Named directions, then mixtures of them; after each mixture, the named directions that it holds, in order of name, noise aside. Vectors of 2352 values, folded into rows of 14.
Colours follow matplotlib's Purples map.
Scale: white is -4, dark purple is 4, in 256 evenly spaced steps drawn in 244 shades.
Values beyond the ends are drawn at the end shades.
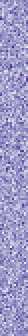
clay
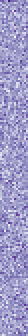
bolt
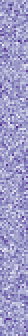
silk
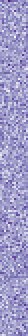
bolt.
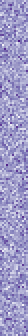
silk.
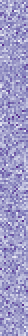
bolt, silk.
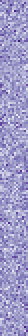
bolt, silk.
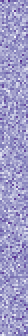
bolt.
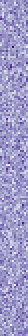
clay.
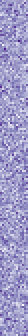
silk.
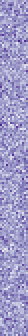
silk.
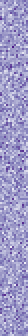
clay.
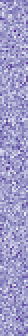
bolt, clay.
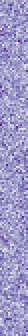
silk.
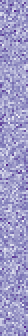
bolt, silk.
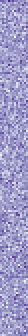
bolt.
